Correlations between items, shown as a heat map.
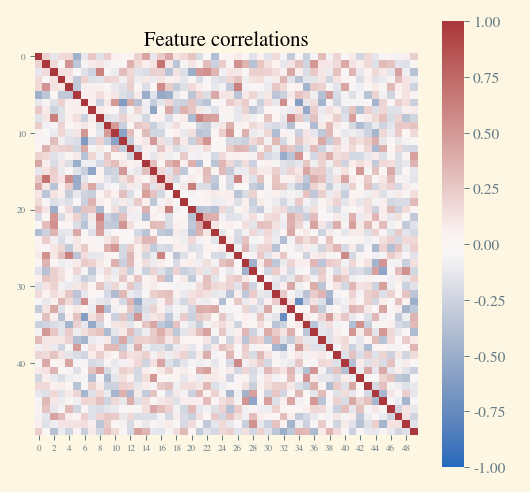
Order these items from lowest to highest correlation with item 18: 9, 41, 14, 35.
41, 9, 35, 14
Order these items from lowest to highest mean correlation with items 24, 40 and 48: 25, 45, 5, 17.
45, 25, 17, 5
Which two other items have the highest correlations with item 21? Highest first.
8, 2
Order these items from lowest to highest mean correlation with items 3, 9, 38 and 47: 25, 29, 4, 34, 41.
41, 34, 4, 29, 25
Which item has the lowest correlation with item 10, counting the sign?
11
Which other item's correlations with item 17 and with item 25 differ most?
20
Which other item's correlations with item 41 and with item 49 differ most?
36
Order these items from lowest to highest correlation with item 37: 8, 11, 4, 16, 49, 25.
25, 8, 49, 4, 16, 11
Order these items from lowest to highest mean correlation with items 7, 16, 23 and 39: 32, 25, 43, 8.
32, 25, 43, 8
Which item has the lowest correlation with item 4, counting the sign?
35
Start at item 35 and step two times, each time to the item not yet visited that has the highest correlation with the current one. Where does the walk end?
15
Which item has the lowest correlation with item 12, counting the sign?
44
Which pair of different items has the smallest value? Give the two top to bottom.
32, 34
